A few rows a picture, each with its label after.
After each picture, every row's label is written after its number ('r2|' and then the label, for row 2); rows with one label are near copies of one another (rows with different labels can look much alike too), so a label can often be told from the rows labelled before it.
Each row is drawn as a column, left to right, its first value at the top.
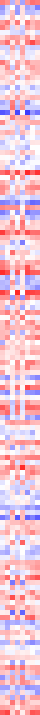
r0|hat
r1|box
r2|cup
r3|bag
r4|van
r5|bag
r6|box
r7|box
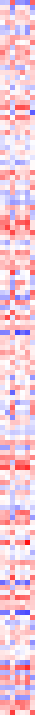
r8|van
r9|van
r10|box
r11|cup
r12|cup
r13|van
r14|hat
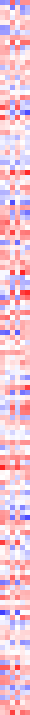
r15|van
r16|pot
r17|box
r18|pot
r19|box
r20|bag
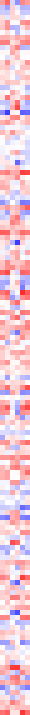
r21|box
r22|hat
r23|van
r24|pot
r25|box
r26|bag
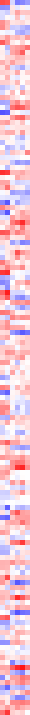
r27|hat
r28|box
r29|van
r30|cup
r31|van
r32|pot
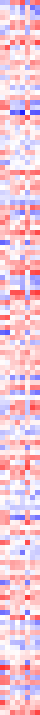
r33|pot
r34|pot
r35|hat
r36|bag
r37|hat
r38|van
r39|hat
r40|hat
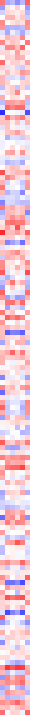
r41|hat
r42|pot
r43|pot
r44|van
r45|pot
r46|hat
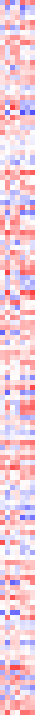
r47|van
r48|hat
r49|cup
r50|pot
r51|hat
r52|box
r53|bag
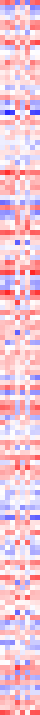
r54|box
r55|hat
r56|hat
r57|pot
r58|box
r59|van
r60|hat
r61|hat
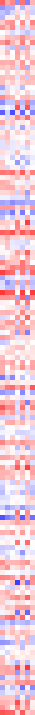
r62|hat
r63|box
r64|bag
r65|cup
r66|bag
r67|cup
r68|bag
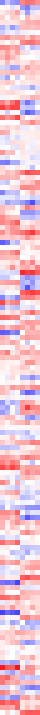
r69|pot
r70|pot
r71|cup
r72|cup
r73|box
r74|box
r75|box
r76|box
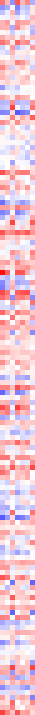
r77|box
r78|box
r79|cup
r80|hat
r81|bag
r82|bag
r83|cup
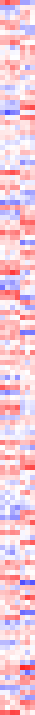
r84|box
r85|hat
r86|box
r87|box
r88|pot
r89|cup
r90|van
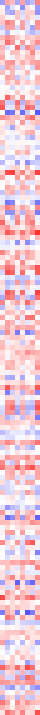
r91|cup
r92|bag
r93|bag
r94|pot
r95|hat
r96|pot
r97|van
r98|bag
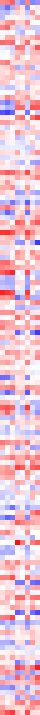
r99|hat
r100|hat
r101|box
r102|van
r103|van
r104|box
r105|cup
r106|pot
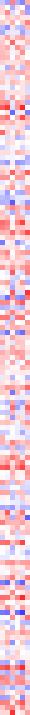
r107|van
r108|cup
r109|box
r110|pot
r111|cup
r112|bag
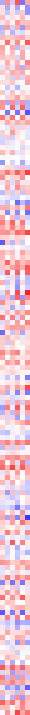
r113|pot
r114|hat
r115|van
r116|box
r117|cup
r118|bag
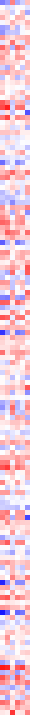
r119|pot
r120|cup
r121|box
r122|pot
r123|pot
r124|bag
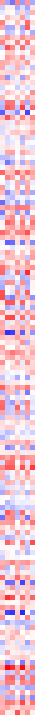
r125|bag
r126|pot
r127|pot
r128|box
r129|pot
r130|hat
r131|van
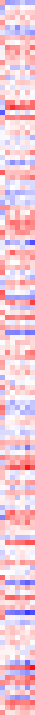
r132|bag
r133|pot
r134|cup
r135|van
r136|cup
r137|van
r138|pot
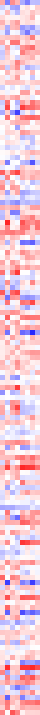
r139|box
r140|cup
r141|box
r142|bag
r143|van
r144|van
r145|pot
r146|van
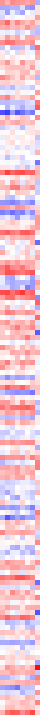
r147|bag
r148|bag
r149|box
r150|box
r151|bag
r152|box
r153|box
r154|pot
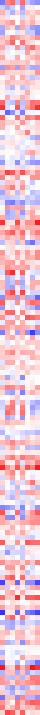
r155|cup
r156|box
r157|box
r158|cup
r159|box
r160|van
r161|pot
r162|cup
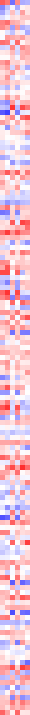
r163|hat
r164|bag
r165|cup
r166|box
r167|cup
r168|van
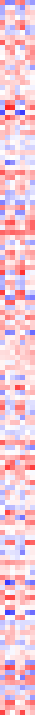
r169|hat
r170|cup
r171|cup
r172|bag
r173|hat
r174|van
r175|van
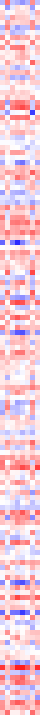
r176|pot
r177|hat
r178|pot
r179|pot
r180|pot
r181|cup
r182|hat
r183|cup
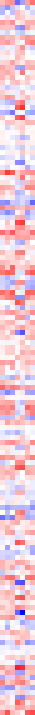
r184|bag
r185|box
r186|bag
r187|cup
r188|cup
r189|box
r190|box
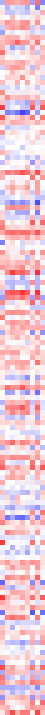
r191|van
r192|bag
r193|box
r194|bag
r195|bag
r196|hat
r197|cup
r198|box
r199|cup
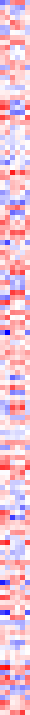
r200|cup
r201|pot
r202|bag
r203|hat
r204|box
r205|van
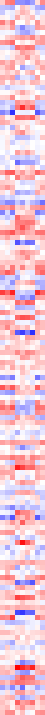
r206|bag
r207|box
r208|bag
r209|pot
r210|van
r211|pot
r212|pot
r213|bag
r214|box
